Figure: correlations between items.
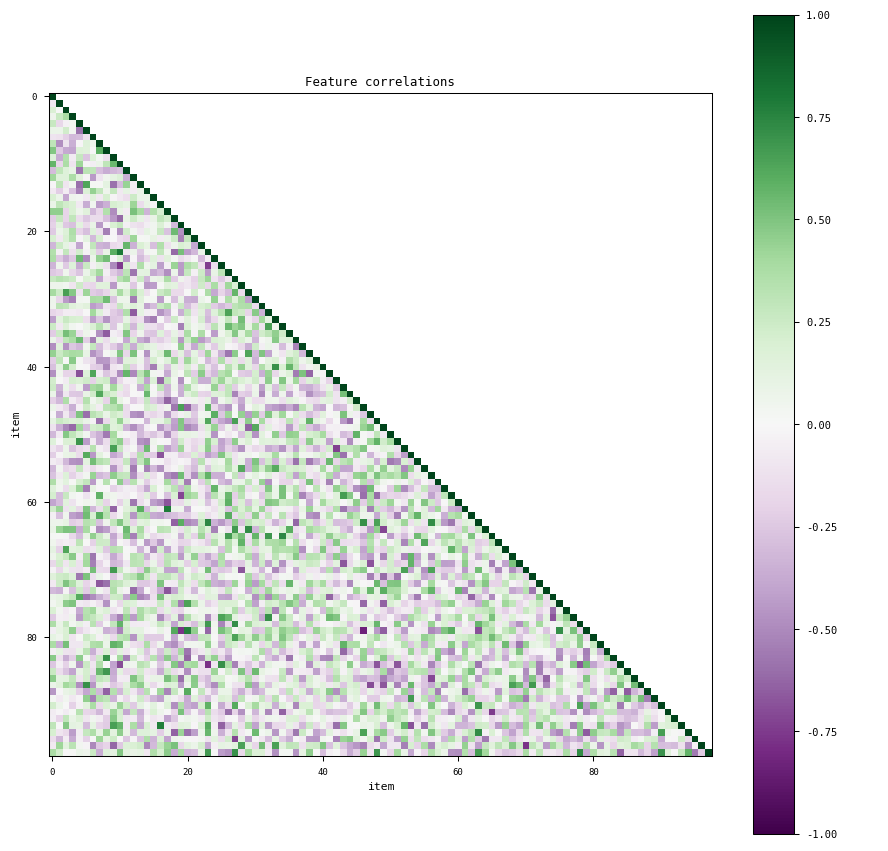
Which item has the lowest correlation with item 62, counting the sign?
74
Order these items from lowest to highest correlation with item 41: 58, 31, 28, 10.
10, 31, 28, 58
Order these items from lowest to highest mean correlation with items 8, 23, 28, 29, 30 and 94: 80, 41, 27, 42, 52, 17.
41, 52, 42, 17, 27, 80
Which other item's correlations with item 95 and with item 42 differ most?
52
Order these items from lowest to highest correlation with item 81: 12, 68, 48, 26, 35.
68, 12, 48, 35, 26
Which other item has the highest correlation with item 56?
63
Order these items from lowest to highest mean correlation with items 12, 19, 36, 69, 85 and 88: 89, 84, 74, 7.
7, 84, 89, 74
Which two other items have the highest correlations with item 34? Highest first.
65, 32
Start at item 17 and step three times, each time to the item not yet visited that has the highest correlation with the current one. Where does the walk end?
5
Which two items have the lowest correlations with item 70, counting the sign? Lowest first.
96, 28
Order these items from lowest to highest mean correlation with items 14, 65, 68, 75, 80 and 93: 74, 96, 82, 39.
82, 74, 39, 96
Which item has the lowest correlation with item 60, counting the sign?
17
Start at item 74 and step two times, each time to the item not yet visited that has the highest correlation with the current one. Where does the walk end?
51
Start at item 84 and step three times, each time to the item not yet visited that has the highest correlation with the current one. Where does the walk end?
32
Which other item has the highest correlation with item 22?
11
